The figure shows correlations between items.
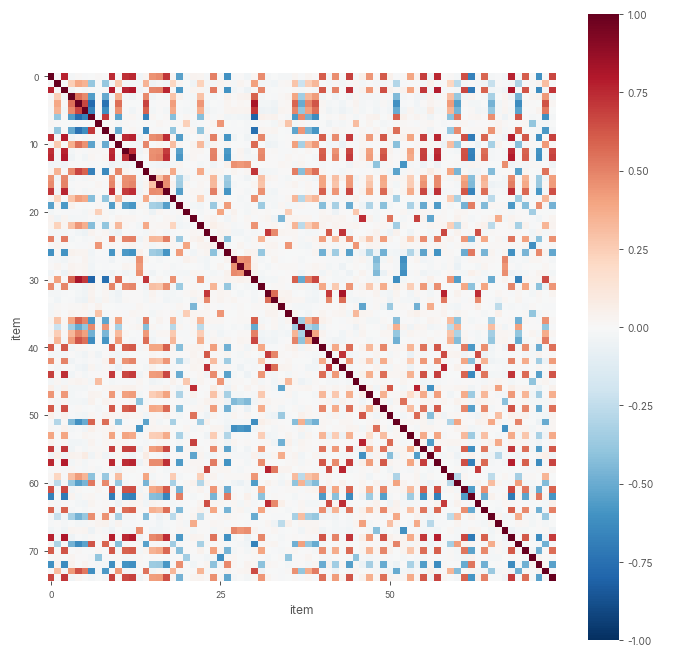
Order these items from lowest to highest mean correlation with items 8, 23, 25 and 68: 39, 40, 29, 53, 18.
39, 18, 29, 53, 40
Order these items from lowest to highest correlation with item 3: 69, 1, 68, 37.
69, 37, 68, 1
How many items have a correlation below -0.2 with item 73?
7
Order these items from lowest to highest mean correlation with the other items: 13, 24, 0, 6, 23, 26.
26, 6, 13, 23, 24, 0
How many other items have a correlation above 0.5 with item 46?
3
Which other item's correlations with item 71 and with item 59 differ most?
25
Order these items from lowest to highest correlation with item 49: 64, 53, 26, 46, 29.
26, 29, 46, 53, 64
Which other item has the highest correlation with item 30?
4
